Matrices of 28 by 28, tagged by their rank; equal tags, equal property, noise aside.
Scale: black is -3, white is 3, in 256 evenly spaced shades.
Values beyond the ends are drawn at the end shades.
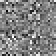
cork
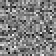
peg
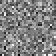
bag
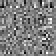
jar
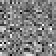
jar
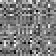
jar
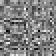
jar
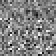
peg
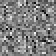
bag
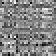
jar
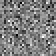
peg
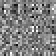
jar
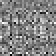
jar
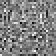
cork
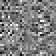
jar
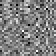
jar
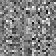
bag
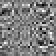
jar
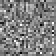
peg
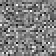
bag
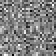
cork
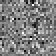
bag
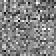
peg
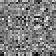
cork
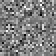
bag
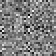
cork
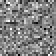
peg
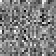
jar
